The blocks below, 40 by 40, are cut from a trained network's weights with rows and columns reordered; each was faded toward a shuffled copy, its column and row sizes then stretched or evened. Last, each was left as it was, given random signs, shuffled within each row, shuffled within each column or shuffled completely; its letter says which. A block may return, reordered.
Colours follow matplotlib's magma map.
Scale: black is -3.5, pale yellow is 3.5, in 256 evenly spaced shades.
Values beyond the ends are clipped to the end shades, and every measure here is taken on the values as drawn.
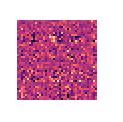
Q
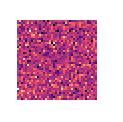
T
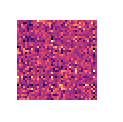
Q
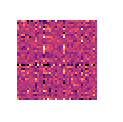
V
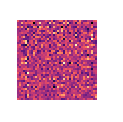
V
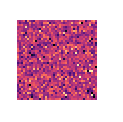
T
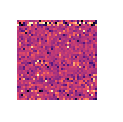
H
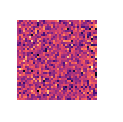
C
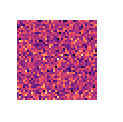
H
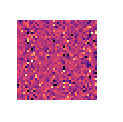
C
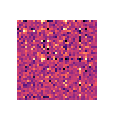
Q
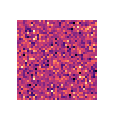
T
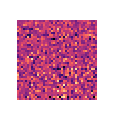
Q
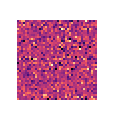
H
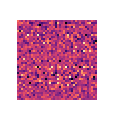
H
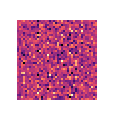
C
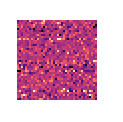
H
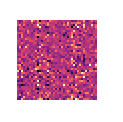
Q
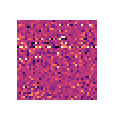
H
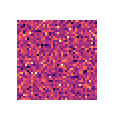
T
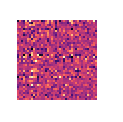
Q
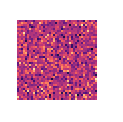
T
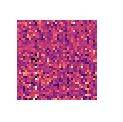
Q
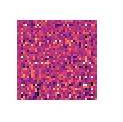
Q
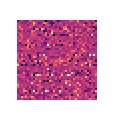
H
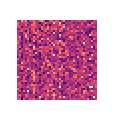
C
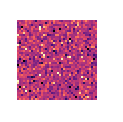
T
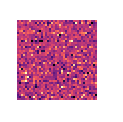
H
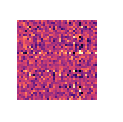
V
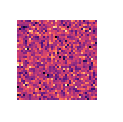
T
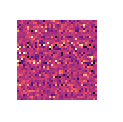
H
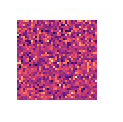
H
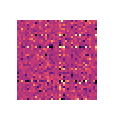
Q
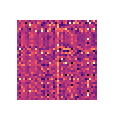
V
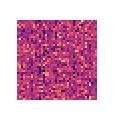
C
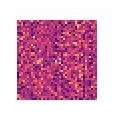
C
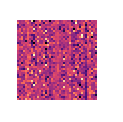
C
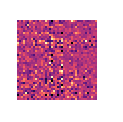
Q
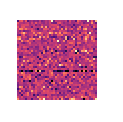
H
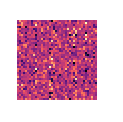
C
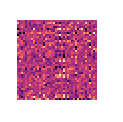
V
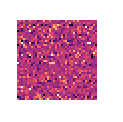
H
